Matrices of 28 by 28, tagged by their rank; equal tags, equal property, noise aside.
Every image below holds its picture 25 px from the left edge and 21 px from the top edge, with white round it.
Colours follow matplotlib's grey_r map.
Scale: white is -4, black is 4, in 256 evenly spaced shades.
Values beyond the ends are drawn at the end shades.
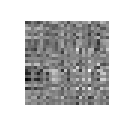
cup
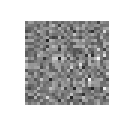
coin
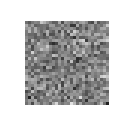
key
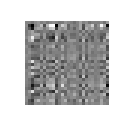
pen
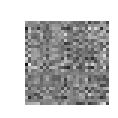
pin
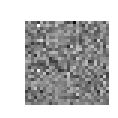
key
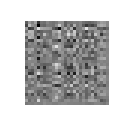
cup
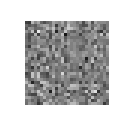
coin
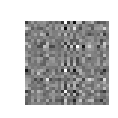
cup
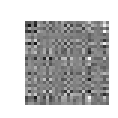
pen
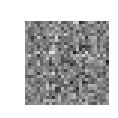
key
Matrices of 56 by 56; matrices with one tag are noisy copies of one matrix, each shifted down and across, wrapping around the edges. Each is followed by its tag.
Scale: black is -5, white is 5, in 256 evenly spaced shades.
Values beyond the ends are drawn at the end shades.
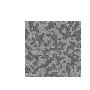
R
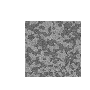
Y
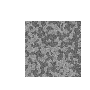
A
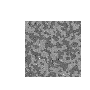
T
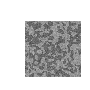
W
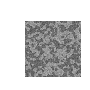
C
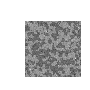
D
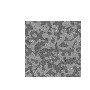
D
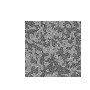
W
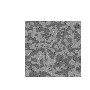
Y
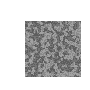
A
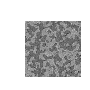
A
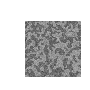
R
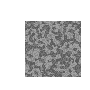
T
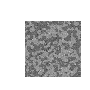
C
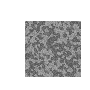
D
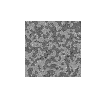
R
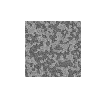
D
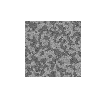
T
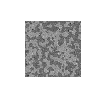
A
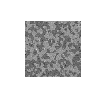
D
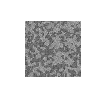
C
